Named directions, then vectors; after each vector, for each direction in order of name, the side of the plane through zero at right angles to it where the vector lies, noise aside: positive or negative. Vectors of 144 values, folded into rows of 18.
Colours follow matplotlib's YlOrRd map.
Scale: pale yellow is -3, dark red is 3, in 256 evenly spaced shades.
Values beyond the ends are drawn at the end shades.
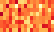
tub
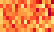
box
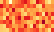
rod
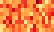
positive, positive, positive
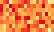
negative, positive, negative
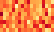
negative, positive, positive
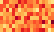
negative, positive, negative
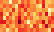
negative, positive, positive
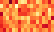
negative, negative, positive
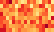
negative, negative, positive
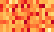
negative, positive, negative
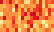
positive, negative, negative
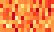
positive, negative, negative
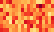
negative, negative, negative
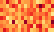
negative, negative, negative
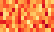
negative, positive, positive
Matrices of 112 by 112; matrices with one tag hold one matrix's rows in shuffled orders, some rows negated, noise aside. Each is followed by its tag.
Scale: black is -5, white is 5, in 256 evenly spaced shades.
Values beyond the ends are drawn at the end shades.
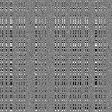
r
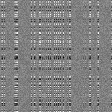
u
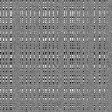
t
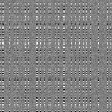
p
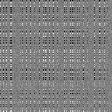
t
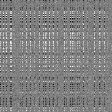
t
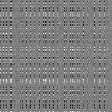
t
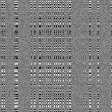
u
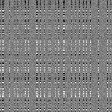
p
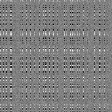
t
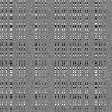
r
